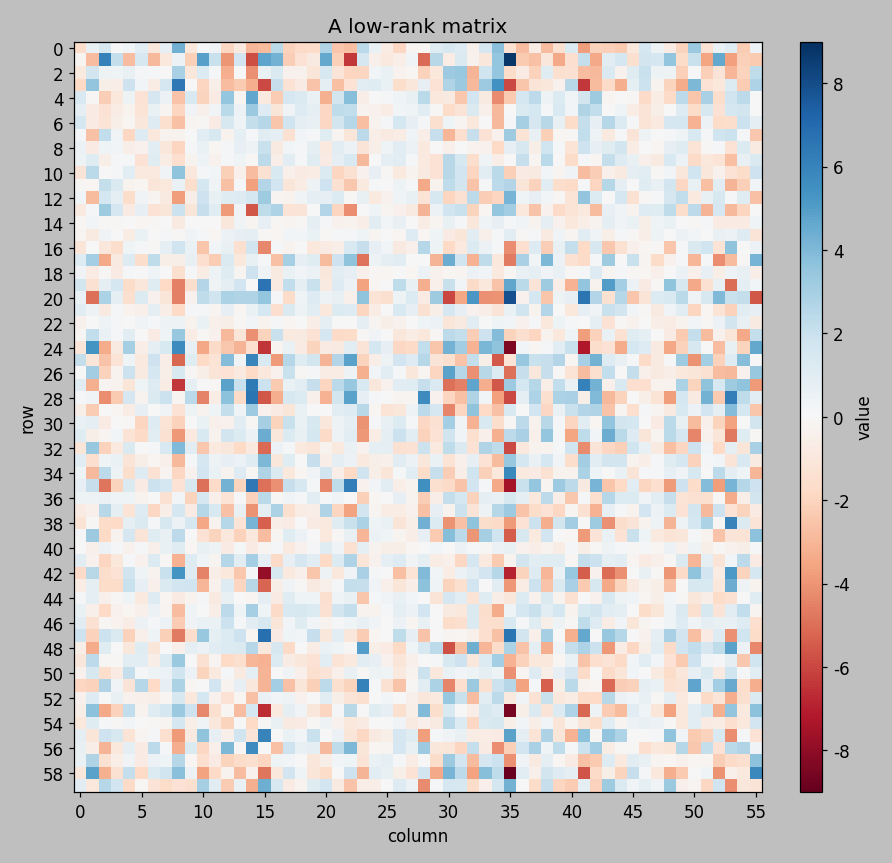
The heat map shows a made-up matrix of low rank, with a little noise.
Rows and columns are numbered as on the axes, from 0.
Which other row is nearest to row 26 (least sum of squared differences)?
39
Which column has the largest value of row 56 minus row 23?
14
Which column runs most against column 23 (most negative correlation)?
38
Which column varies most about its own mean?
35
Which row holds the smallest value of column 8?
27
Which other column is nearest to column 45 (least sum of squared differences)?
25
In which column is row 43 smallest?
15
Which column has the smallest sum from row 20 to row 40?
34
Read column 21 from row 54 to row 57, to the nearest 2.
0 0 2 0
